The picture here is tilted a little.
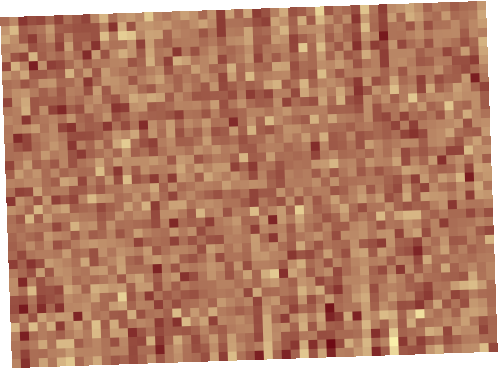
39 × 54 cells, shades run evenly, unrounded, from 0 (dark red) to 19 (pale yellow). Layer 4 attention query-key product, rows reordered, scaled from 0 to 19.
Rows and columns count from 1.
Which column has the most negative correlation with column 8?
19
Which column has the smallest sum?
2
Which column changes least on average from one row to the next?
18
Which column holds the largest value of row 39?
43
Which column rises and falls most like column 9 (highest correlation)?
40
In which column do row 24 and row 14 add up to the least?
30
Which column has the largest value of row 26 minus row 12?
3
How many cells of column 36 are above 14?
4
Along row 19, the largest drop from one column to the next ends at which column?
15
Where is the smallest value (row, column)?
38, 36
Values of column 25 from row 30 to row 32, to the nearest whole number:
6 10 9
